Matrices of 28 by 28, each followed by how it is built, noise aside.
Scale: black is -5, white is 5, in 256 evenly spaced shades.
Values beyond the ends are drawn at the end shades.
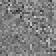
upper triangular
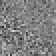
lower triangular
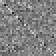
diagonal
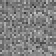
repeating rows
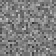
repeating columns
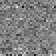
uneven rows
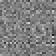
low rank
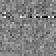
uneven rows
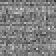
blocks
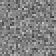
repeating rows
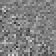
lower triangular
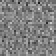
repeating columns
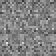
repeating columns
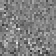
lower triangular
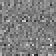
uneven rows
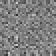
low rank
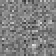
low rank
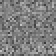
repeating columns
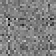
low rank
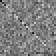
diagonal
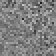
upper triangular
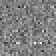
uneven rows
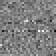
uneven rows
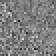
lower triangular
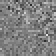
upper triangular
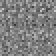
repeating columns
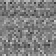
repeating columns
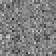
low rank
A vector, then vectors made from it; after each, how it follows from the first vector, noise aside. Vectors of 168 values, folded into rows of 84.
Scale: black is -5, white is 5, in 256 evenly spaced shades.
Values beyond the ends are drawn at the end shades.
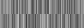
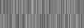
negated, shrunk.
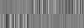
wrapped around, negated, partly zeroed.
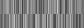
reversed, negated.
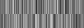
reversed, negated.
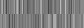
reversed, partly zeroed.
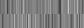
wrapped around, negated, partly zeroed.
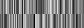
reversed, negated, scaled up.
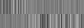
negated, partly zeroed.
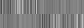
wrapped around, partly zeroed.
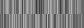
reversed, negated.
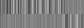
negated, partly zeroed.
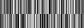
negated, scaled up.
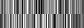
reversed, negated, scaled up.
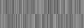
reversed, shrunk.
